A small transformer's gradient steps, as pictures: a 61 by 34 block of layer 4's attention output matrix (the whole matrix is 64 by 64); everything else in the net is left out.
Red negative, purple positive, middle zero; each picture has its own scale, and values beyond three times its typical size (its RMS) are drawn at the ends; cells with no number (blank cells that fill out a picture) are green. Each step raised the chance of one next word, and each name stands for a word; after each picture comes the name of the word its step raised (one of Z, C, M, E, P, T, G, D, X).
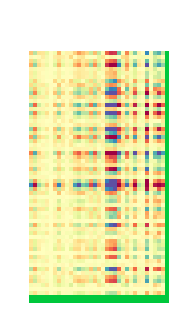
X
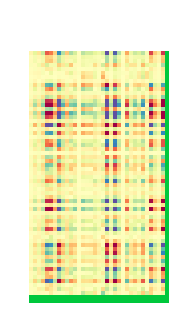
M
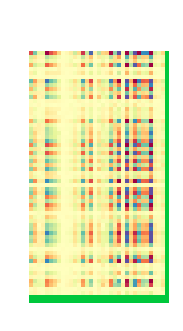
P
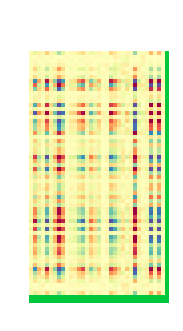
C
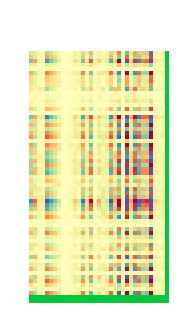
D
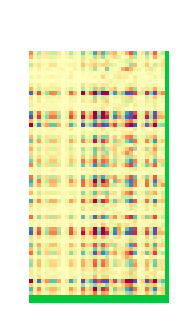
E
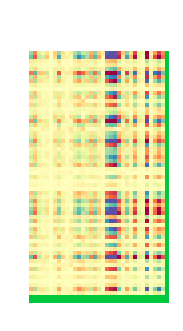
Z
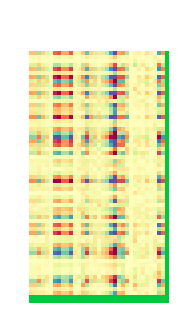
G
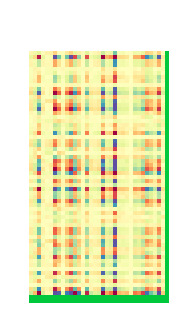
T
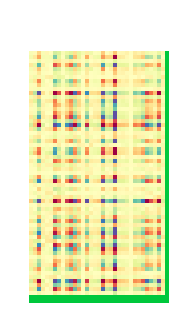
E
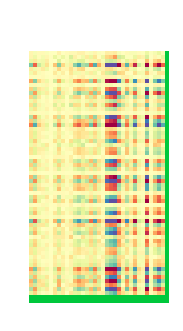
E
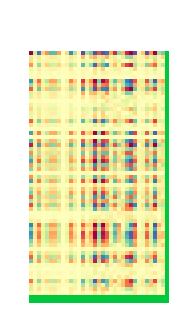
P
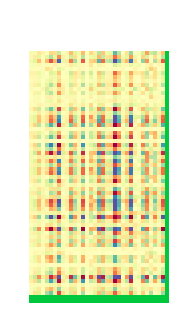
D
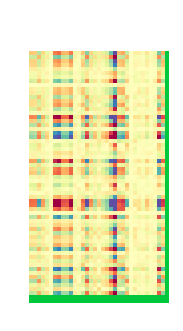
D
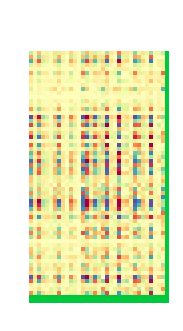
D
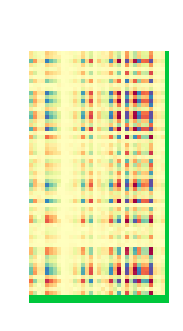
X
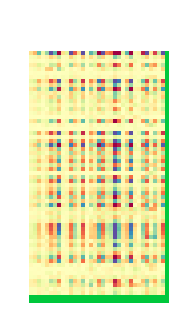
P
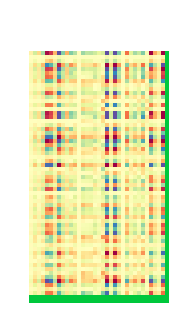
G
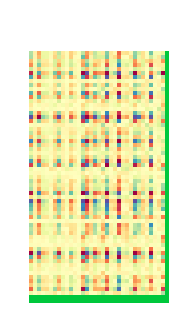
Z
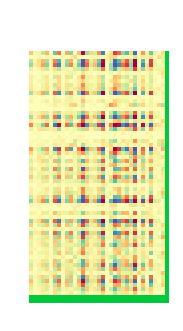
E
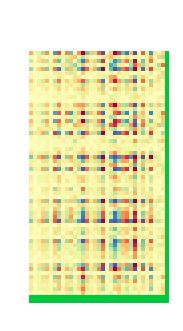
C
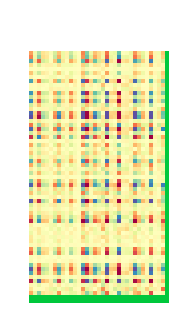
X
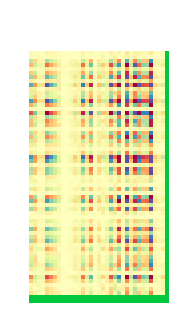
C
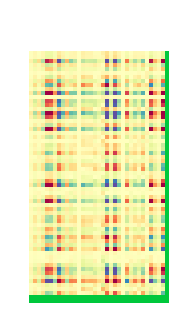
X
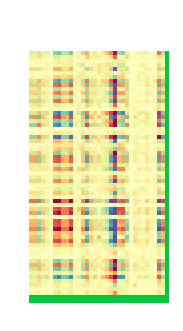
C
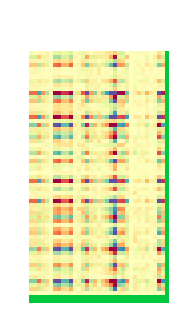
E
